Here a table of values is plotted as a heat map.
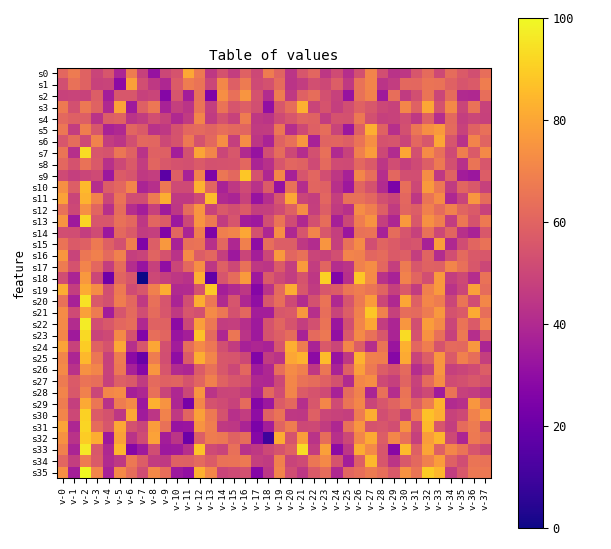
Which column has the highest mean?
v-2
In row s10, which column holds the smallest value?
v-29
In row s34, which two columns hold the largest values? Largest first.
v-27, v-33
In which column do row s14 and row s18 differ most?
v-7
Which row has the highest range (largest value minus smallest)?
s18
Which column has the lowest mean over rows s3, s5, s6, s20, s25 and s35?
v-17
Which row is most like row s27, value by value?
s8
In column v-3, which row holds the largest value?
s32
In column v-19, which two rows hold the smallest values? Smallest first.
s10, s25
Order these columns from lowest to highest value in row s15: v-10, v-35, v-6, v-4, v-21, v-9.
v-10, v-21, v-35, v-4, v-6, v-9
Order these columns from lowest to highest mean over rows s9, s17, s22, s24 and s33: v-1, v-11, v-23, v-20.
v-1, v-11, v-20, v-23
